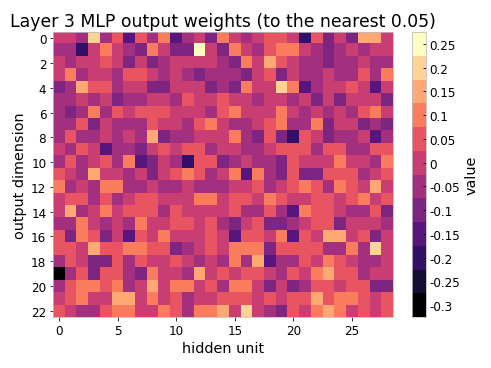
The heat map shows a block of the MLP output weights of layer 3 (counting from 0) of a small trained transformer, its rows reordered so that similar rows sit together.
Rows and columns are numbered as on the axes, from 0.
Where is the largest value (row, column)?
1, 12
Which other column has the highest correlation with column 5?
22
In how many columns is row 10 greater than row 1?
10
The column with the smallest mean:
0
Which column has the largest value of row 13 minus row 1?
2
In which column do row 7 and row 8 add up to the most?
8
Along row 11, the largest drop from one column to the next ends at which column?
16
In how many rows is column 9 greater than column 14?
8
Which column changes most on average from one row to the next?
27
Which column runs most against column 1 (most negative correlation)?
19
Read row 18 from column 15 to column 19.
0.1 -0.05 0.15 -0.15 -0.05
